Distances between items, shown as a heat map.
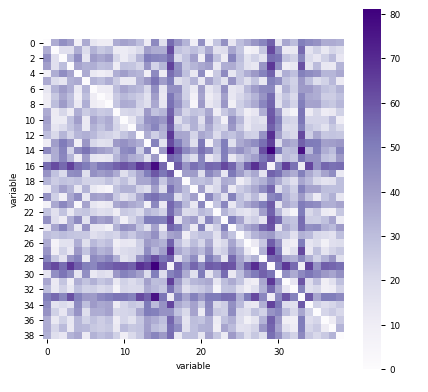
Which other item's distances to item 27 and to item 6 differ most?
30
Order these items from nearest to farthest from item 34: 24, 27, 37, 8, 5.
27, 37, 5, 8, 24
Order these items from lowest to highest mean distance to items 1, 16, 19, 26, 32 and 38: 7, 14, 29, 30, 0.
7, 0, 30, 14, 29
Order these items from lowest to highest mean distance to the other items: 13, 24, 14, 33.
24, 13, 14, 33
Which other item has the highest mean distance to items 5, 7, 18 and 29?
14
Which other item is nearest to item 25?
18
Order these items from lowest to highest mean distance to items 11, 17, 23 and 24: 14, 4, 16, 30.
4, 30, 14, 16
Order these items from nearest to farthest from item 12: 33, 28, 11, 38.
38, 11, 28, 33
